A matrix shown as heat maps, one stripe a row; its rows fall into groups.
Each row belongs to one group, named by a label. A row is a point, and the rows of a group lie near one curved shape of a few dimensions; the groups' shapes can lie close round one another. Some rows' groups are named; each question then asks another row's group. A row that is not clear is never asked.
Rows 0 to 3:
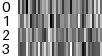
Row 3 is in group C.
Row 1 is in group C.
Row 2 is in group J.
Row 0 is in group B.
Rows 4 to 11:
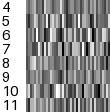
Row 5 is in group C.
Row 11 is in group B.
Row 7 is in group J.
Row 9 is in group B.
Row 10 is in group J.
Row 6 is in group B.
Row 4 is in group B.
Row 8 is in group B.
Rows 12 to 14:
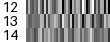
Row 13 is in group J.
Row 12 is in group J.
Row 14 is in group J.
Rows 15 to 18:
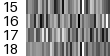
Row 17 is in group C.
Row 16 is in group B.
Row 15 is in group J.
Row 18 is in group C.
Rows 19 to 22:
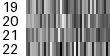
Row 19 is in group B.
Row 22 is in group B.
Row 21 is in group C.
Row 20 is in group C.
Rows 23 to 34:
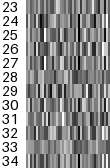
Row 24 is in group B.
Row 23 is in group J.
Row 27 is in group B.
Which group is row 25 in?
B
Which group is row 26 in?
B
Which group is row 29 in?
C
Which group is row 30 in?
B
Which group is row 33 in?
C
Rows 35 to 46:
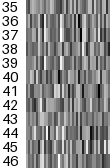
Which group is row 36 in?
B
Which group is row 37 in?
B
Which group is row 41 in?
J
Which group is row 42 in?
J
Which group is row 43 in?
C
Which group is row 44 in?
C
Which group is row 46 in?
C
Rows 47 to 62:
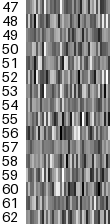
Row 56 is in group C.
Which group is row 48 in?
B
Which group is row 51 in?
J
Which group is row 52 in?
B
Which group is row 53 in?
B
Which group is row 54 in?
J
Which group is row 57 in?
J
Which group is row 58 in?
B
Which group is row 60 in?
J
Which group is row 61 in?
B
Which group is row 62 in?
J
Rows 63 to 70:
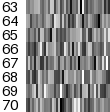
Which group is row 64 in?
J
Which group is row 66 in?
J
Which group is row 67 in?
B
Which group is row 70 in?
C
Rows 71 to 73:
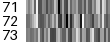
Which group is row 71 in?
C
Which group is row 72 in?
C
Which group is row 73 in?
J
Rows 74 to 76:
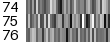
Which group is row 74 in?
B
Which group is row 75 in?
J
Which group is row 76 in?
B
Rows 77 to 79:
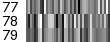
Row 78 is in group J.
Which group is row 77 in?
B
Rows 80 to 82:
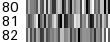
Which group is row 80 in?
J
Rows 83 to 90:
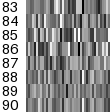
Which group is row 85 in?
C
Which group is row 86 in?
B
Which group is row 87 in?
C
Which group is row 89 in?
B
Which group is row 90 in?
J
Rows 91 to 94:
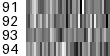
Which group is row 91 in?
C
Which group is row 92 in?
B
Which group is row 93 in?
B
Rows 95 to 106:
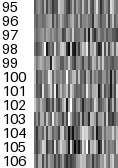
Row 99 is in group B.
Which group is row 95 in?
B
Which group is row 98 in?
C
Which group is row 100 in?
C
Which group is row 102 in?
C
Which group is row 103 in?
B
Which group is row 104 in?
C
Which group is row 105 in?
C
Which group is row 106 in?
C
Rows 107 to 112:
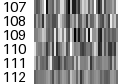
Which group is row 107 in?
C
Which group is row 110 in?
C
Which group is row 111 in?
C
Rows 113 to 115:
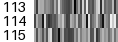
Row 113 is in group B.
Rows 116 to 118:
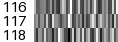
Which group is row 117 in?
B
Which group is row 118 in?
B
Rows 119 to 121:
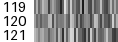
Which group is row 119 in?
J
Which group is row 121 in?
C
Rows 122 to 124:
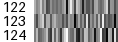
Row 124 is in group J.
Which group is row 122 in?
C
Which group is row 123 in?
B
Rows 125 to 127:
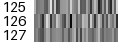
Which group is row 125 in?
C
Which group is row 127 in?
J
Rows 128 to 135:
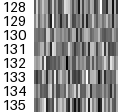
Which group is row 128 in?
J
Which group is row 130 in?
J
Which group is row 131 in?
B
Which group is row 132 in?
C
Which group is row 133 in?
C
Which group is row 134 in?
C
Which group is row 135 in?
C
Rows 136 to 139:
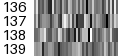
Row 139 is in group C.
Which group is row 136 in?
B
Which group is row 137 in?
J
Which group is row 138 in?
C
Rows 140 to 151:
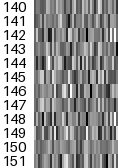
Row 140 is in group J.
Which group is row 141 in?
B
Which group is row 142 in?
B
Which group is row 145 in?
B
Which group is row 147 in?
B
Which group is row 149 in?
C
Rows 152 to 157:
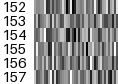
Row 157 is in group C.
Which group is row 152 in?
C
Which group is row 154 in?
C
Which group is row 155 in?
B
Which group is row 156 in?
J
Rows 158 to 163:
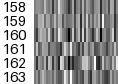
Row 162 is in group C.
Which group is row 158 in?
B
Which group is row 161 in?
J
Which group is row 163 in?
J
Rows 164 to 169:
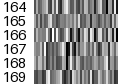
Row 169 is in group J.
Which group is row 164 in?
J
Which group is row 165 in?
C
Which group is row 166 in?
J
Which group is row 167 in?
C
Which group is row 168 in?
C
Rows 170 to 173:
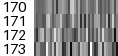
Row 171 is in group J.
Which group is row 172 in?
B
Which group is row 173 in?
J
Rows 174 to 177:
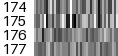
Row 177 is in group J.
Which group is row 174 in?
C
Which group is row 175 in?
C
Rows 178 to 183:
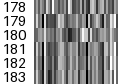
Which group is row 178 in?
B
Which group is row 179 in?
B
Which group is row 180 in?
C
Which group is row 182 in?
B
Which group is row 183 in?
B
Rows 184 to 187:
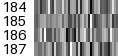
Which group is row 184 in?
J
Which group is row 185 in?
C
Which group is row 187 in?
J
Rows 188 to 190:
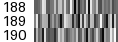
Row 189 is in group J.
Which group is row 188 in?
C
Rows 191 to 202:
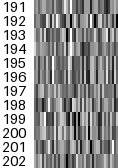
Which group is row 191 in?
J
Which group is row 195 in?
B
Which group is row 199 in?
C
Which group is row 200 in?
C
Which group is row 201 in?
J
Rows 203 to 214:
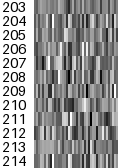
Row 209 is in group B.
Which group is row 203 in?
B
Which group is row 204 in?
B
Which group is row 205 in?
J
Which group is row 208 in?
B
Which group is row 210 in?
C
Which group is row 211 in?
J
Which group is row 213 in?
C
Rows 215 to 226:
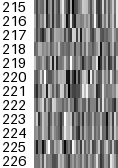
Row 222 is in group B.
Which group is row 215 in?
C
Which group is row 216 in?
C
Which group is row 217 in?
J
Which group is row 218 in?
B
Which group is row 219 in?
C
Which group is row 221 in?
C
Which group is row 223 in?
J
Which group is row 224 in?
J
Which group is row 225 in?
J
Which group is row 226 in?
B
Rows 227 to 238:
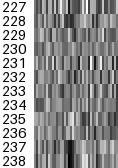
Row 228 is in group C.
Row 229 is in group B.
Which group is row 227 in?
C
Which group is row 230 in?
J
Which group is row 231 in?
J
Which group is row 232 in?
B
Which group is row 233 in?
J
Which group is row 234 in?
J
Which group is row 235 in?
C
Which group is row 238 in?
C
